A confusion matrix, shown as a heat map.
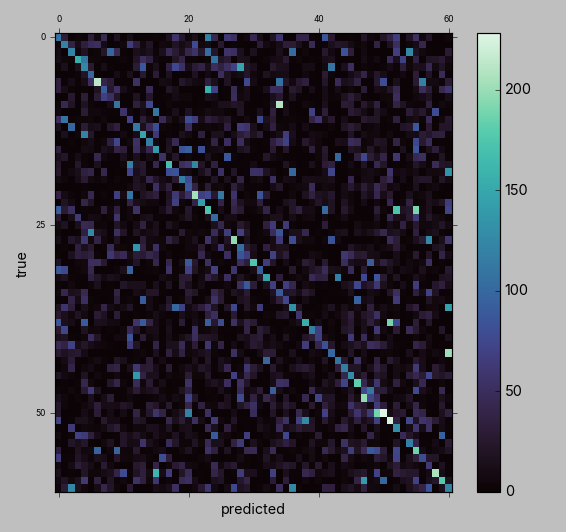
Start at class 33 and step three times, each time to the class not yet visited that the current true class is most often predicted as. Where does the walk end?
12
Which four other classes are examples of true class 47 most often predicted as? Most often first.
48, 33, 55, 5
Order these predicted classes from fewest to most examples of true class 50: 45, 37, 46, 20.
45, 37, 46, 20
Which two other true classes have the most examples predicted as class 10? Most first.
58, 29
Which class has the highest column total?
55
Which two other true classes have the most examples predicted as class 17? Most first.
18, 58
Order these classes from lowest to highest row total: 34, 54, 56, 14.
56, 34, 54, 14
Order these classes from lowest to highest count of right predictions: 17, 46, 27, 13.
13, 17, 46, 27
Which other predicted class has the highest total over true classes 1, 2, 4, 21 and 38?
23
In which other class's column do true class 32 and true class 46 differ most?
43
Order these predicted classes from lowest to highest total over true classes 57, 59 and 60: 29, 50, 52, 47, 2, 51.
51, 52, 29, 50, 2, 47
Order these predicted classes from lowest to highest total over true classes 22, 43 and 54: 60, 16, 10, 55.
16, 10, 55, 60
